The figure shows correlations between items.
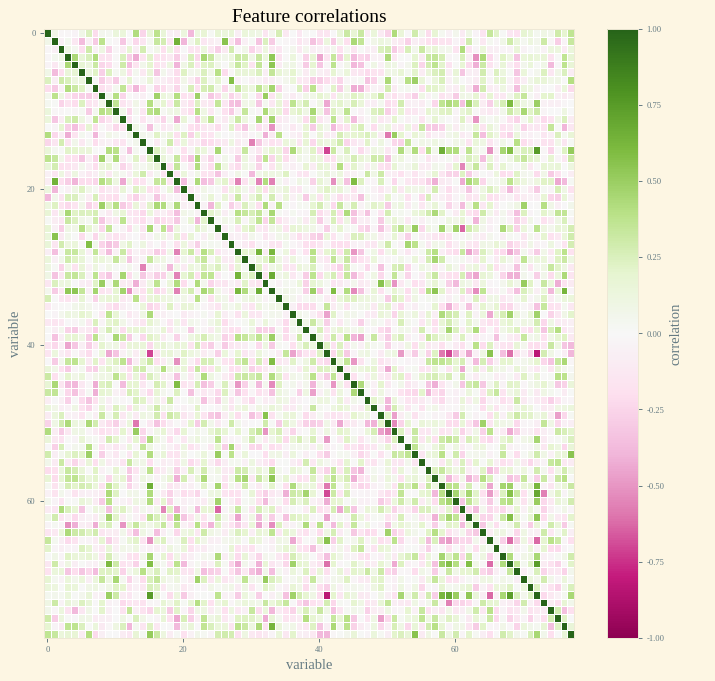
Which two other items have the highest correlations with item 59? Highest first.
72, 68
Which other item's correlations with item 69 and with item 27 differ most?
6
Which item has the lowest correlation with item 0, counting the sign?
21
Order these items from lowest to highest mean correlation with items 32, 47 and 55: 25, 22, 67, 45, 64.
25, 67, 64, 45, 22
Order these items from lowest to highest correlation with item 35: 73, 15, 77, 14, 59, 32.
59, 15, 77, 32, 14, 73
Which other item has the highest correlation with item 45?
19
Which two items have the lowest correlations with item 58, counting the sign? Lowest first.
41, 65
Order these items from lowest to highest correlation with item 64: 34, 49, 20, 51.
51, 34, 49, 20
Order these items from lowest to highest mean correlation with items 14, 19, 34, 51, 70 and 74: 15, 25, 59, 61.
61, 59, 15, 25
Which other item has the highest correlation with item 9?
68
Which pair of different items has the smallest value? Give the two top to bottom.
41, 72
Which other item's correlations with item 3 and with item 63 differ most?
33
